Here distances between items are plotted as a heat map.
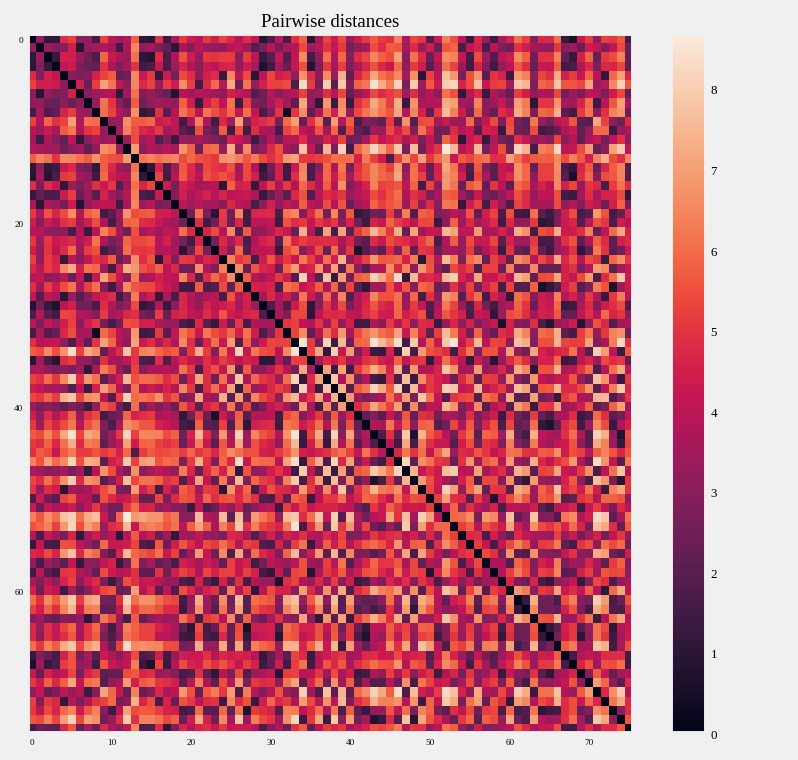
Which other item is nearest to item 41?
23
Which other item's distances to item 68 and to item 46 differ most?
15
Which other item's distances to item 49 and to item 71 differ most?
24
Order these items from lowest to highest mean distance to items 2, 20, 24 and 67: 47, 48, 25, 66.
47, 25, 48, 66
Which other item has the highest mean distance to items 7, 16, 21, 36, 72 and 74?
52
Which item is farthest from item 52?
12
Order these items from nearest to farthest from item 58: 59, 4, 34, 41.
59, 41, 4, 34
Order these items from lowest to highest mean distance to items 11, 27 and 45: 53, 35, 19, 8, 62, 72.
19, 62, 35, 53, 72, 8
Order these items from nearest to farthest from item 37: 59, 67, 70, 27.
70, 59, 27, 67
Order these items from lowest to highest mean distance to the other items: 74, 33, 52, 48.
48, 74, 33, 52
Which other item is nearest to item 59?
31
